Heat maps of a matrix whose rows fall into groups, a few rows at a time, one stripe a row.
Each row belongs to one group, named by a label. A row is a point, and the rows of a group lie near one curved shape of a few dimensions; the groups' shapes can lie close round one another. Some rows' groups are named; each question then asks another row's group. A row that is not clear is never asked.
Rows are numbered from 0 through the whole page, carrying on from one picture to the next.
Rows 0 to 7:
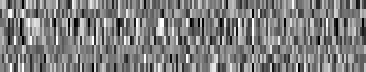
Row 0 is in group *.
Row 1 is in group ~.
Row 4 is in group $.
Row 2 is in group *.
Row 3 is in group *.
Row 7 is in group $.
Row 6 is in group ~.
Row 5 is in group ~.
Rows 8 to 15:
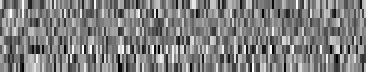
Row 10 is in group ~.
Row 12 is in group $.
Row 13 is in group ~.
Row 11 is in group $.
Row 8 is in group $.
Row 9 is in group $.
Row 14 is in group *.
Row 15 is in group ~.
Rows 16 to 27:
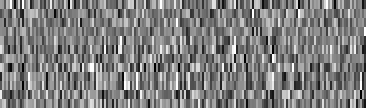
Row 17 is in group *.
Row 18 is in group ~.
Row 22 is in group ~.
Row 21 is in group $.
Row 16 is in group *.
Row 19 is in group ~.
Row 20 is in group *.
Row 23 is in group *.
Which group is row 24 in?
$
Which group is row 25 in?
$
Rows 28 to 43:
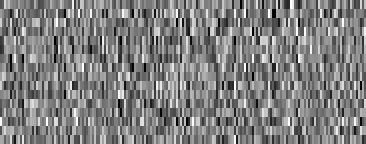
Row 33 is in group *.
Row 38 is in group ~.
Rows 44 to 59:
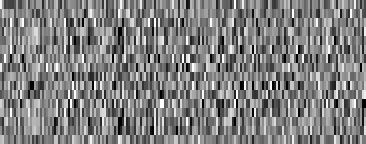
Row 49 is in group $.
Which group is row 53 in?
~
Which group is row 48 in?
*
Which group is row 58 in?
~
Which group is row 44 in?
*
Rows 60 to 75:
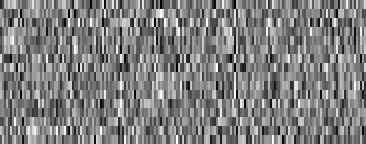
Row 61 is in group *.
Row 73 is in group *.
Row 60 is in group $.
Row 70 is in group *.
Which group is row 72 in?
~
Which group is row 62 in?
~
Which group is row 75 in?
$
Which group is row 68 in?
*
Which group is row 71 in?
~
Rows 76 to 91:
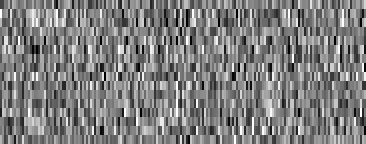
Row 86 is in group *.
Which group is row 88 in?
$
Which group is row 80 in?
~
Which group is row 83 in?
~
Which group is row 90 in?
~
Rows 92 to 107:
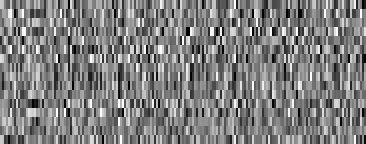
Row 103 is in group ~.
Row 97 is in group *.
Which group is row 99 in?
*
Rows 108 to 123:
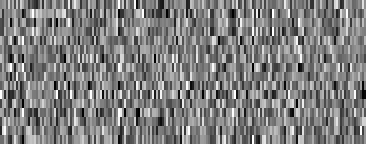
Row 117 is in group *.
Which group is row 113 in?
~
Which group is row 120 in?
~
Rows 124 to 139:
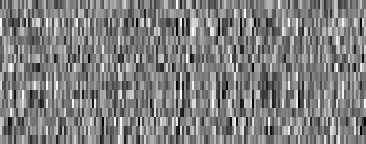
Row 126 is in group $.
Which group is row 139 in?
~
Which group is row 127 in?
$
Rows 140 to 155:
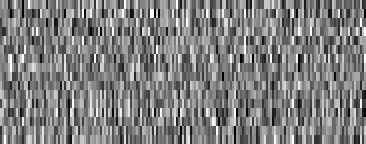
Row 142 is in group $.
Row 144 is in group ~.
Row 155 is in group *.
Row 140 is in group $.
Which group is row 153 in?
$
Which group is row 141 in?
~
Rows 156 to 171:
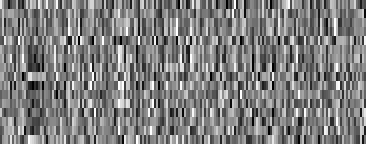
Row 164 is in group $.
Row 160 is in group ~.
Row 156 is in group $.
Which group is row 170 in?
~
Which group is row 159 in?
~
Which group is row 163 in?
~
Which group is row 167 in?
~
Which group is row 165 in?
~
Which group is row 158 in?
~
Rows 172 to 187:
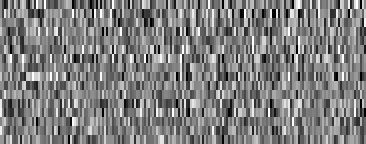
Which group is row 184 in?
*
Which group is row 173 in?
~
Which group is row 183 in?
$
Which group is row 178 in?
*
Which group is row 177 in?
~
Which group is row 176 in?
~
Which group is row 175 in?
$
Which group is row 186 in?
$
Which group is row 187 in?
*
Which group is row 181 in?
~
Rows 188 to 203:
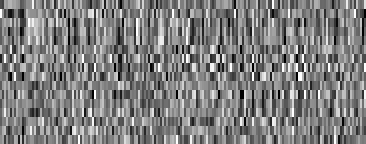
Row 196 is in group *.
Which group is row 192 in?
*
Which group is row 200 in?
~
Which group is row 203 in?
~
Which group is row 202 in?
*
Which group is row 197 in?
~
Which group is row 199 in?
~
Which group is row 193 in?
$
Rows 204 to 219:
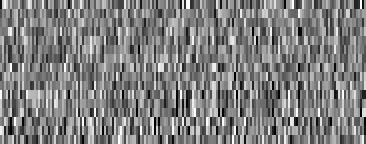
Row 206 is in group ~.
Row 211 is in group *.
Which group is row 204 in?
*
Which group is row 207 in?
~
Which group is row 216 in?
$
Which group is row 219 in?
~
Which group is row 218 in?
*
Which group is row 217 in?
~
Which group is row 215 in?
$
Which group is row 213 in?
~
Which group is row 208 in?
$
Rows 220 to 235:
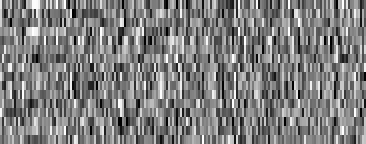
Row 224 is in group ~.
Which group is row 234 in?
$
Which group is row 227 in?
$
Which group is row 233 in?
~
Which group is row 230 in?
*
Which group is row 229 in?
*
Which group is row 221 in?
*
